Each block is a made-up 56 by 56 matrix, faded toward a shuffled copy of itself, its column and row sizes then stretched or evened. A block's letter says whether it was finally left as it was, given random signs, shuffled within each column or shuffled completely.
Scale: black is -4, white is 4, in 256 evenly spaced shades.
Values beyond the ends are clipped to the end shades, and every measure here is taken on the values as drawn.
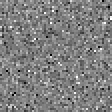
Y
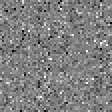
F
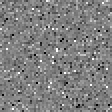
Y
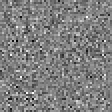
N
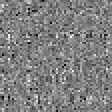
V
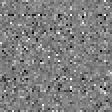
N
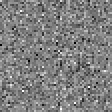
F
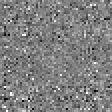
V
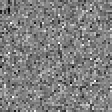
F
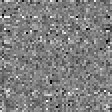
V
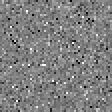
Y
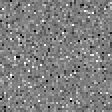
Y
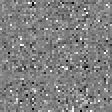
N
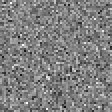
Y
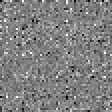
N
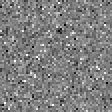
Y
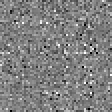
N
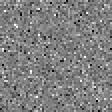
Y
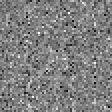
F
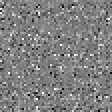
N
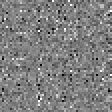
V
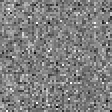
V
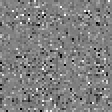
V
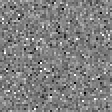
Y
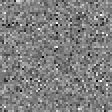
N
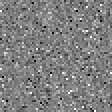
Y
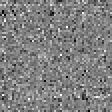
N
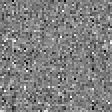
F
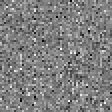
F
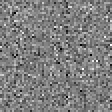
N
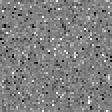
Y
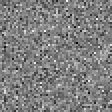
F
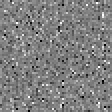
F
